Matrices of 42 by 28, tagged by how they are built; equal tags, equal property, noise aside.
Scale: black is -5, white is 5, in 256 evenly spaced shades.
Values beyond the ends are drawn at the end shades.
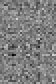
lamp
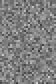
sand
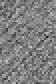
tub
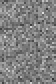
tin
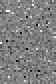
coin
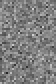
sand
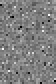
coin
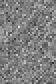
tub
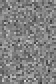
tin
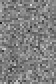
sand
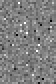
coin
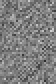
tub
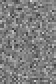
sand
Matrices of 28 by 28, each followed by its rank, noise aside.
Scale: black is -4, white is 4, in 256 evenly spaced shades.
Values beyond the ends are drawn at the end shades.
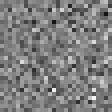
seven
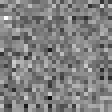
five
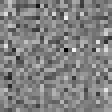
six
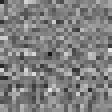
five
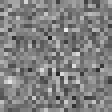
seven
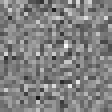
eight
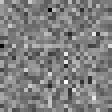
seven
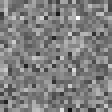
eight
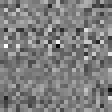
five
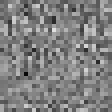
seven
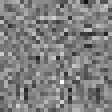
eight
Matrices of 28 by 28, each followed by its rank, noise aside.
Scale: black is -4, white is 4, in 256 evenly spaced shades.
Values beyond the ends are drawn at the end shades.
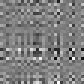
two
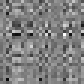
two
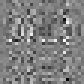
three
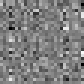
three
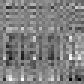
two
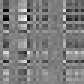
one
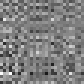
three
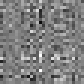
three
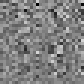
four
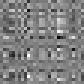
two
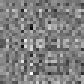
three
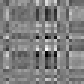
one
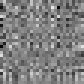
three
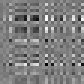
one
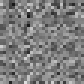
four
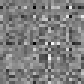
four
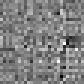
four
